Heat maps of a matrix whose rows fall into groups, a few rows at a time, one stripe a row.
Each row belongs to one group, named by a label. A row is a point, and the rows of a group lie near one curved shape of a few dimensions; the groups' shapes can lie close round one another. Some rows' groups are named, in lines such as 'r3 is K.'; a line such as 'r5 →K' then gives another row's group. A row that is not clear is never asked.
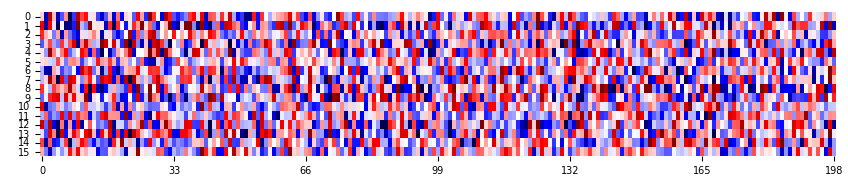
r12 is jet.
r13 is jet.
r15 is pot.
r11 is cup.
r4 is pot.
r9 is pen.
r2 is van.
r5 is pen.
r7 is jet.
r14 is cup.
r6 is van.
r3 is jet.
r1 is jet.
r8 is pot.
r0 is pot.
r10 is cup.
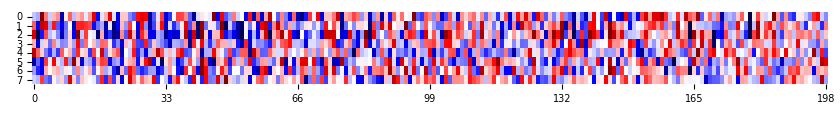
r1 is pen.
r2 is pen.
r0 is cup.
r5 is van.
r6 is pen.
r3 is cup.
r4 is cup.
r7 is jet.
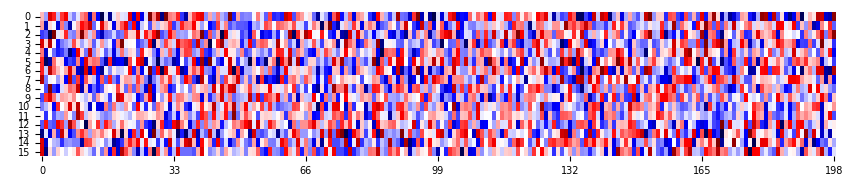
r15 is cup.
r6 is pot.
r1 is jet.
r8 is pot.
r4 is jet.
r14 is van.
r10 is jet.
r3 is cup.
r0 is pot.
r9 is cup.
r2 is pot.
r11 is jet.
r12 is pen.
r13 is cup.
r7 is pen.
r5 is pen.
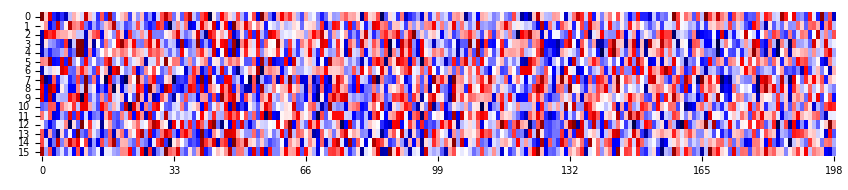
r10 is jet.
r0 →cup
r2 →pen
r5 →jet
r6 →cup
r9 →pot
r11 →jet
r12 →van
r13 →jet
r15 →jet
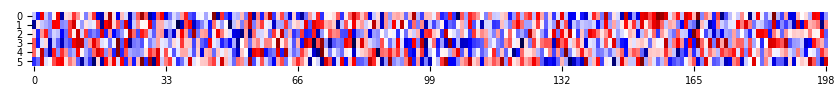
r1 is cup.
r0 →cup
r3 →jet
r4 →jet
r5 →pot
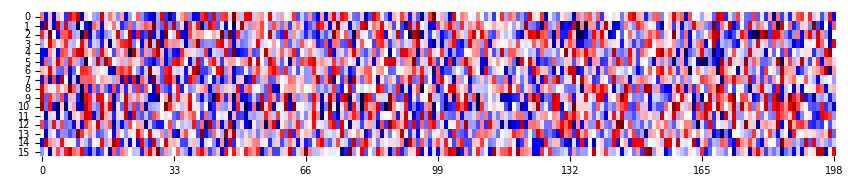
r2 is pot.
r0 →pot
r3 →pot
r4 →jet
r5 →pen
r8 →pot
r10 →jet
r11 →jet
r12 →pen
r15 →pot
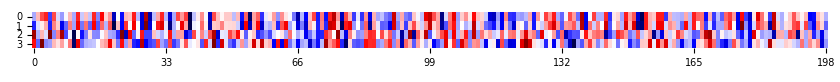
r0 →cup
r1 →cup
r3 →pot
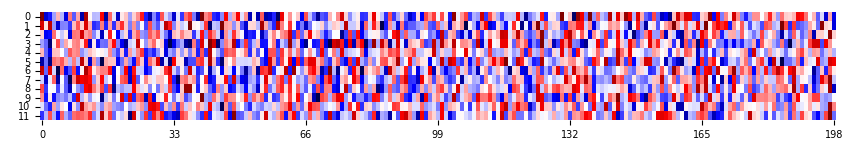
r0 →pen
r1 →cup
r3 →pen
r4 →pen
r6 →jet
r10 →van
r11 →jet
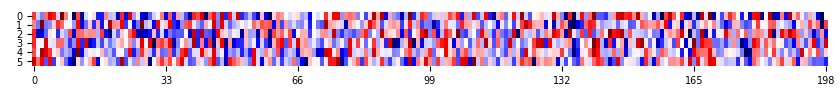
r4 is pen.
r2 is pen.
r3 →pot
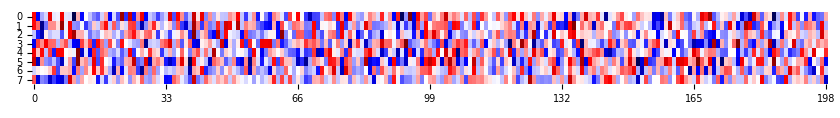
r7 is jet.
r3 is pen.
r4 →pen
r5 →cup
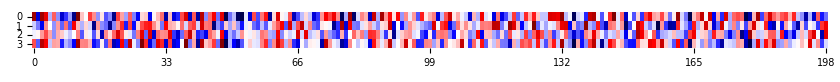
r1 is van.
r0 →pen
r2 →pot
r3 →pen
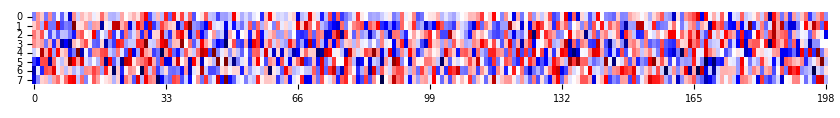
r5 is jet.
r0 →van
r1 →pot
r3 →van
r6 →cup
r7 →jet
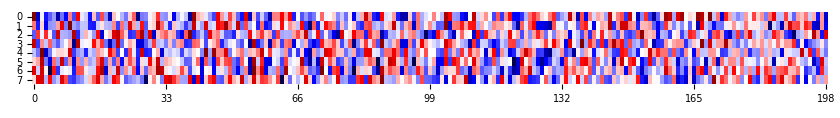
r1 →jet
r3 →pen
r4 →pot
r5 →jet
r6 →jet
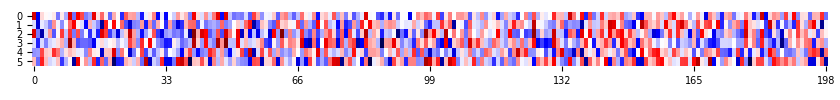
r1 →cup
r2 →pen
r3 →jet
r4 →cup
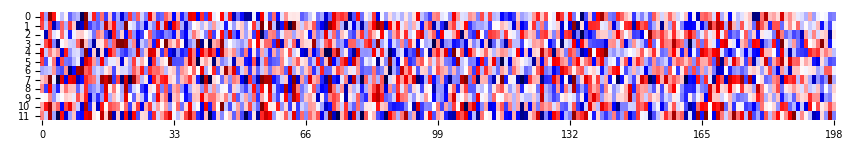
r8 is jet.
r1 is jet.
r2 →cup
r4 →pen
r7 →jet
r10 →pen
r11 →jet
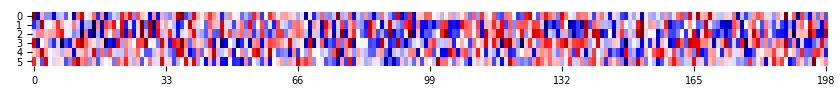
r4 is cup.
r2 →pot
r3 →van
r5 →pot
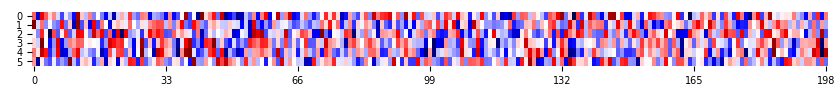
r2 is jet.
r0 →pen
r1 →pen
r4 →pot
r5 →jet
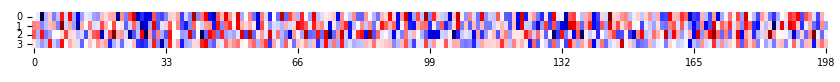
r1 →pen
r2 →cup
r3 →pen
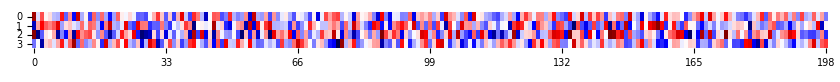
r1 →cup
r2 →pen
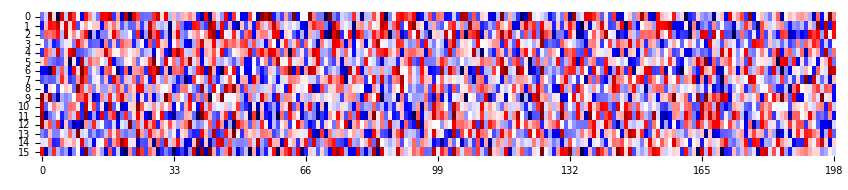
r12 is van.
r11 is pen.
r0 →jet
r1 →pen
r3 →jet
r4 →pen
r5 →van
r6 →van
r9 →cup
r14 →cup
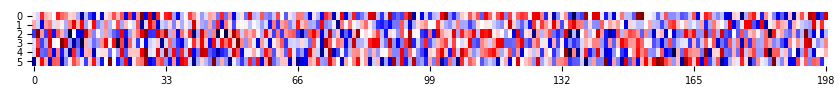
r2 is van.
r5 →cup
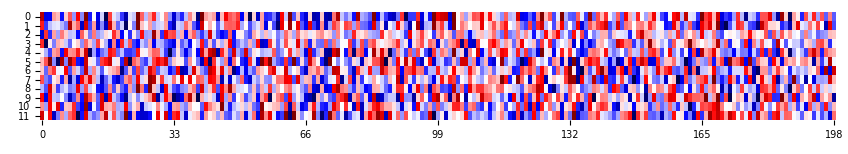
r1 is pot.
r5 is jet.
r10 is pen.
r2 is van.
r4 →pen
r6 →pen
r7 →van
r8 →pot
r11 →jet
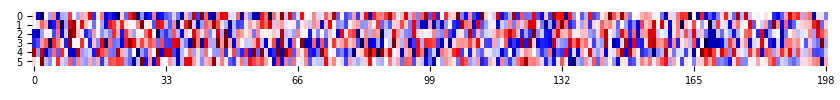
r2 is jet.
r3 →jet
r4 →jet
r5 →pot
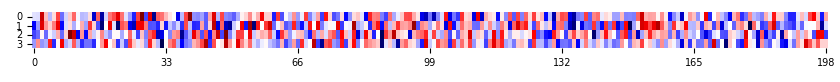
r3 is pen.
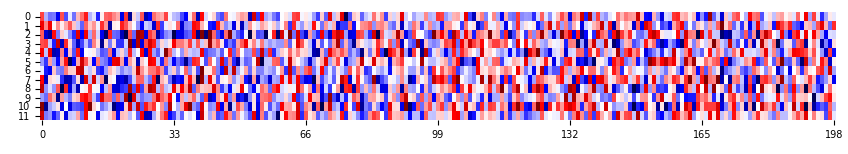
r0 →cup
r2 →pen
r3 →van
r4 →jet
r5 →cup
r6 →pot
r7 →cup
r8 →van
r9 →jet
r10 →van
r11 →cup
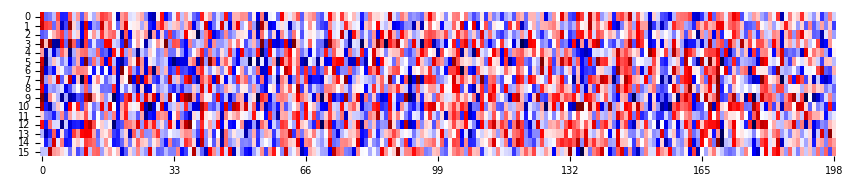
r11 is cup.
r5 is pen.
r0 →pen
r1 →pen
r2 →cup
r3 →jet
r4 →cup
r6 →cup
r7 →van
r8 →cup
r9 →van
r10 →pen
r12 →van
